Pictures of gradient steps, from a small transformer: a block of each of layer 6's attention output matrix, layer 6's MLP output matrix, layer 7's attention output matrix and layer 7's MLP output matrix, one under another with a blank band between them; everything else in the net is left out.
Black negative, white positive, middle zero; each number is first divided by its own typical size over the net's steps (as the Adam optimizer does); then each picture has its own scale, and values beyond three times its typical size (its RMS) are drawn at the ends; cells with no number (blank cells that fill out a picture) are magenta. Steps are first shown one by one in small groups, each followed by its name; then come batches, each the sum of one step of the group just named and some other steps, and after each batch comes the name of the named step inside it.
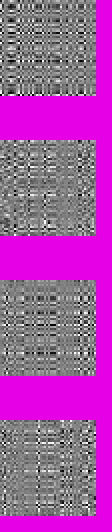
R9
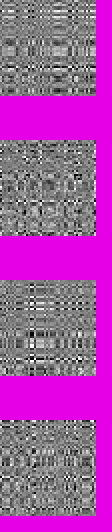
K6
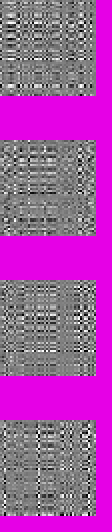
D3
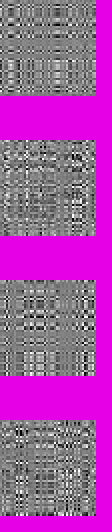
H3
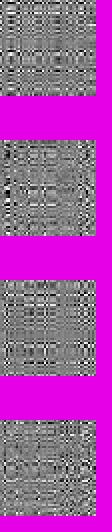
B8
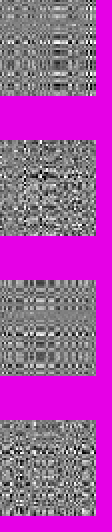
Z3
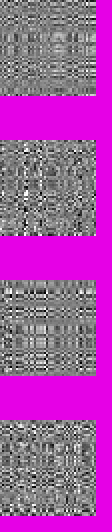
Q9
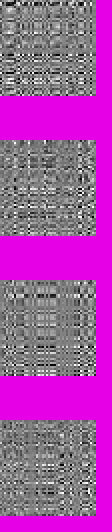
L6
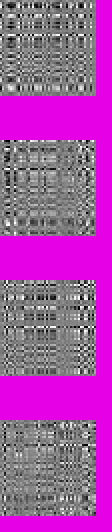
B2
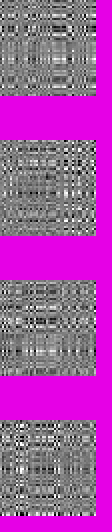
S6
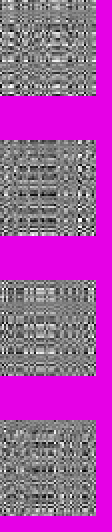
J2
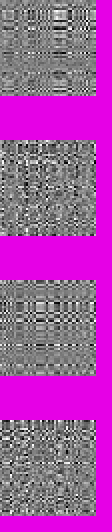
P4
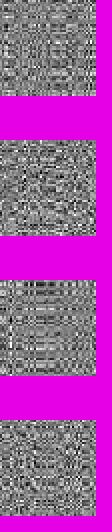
Z3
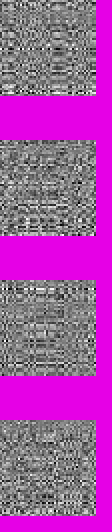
J2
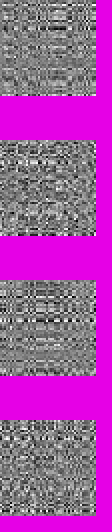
P4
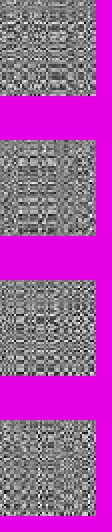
D3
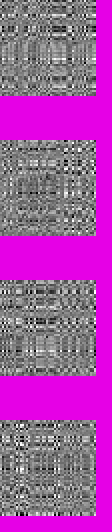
S6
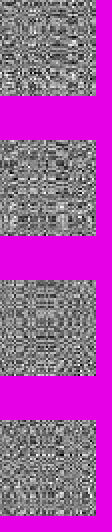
L6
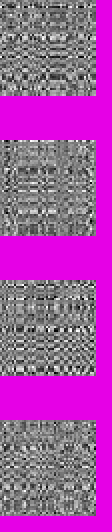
B2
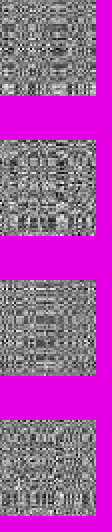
J2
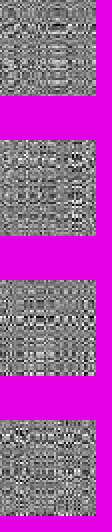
H3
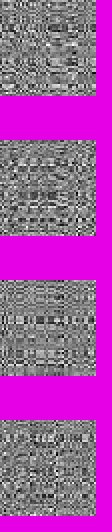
J2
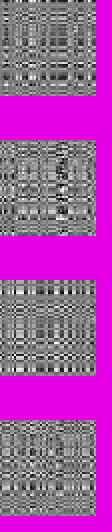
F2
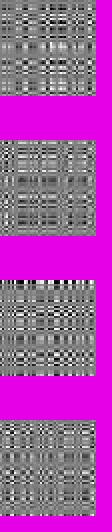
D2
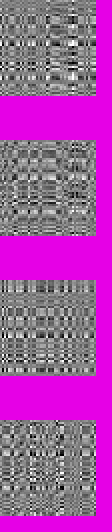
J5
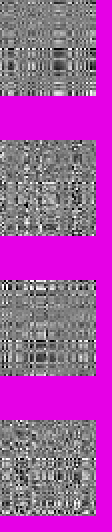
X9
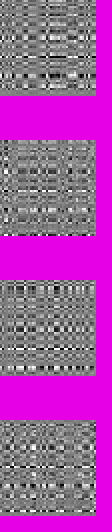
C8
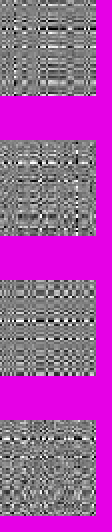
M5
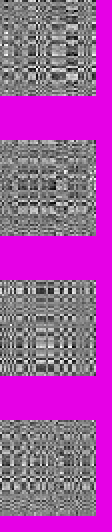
J5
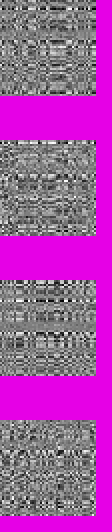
D2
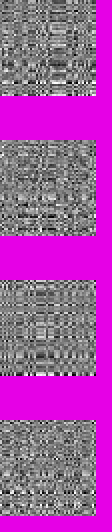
X9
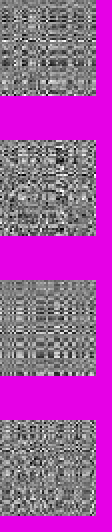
M5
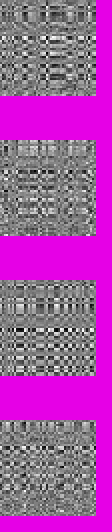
C8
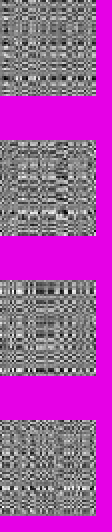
F2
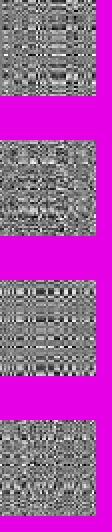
M5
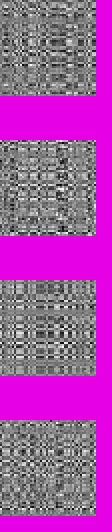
F2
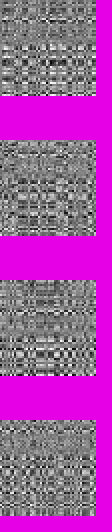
D2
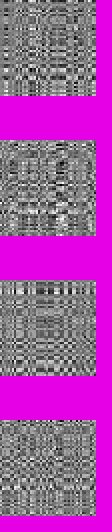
F2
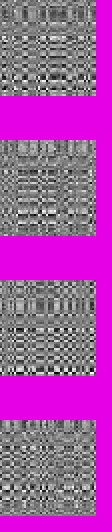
C8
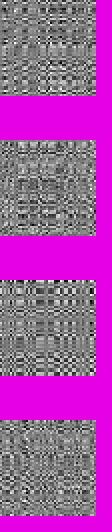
D2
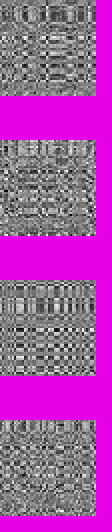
C8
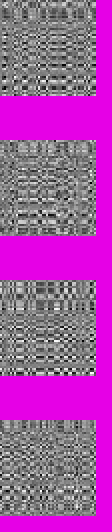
M5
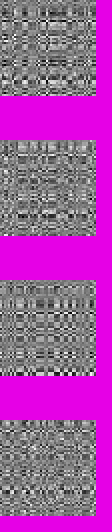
C8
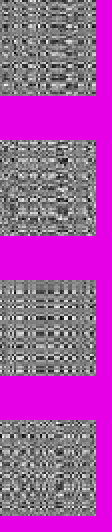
F2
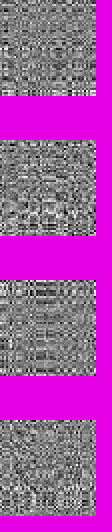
X9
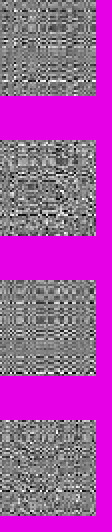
M5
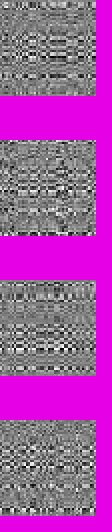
C8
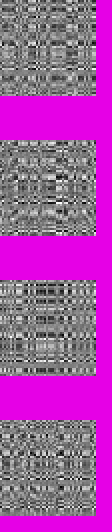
J5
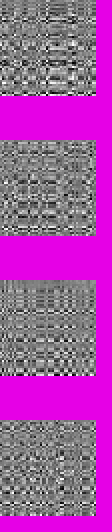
J5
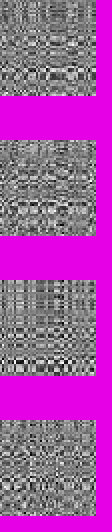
J5
